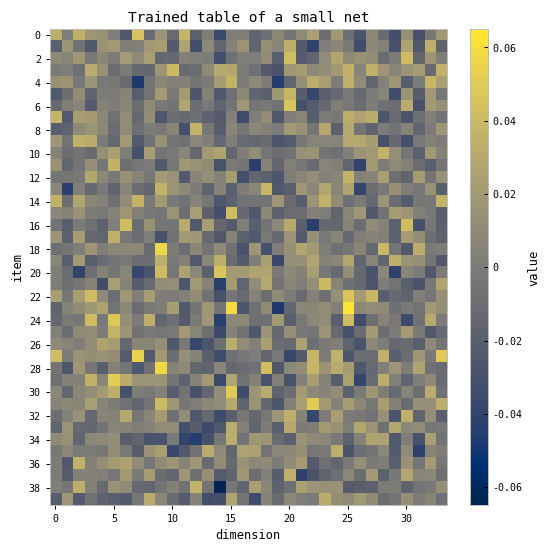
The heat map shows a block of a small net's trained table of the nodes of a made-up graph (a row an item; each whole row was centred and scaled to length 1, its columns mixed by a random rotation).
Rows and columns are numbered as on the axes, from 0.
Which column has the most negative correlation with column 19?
29
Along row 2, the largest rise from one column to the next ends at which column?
20
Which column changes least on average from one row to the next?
4
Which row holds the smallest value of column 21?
37
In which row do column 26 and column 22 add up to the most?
31
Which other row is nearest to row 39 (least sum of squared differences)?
33
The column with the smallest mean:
14
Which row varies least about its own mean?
36
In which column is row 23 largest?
25
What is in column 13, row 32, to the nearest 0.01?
-0.01
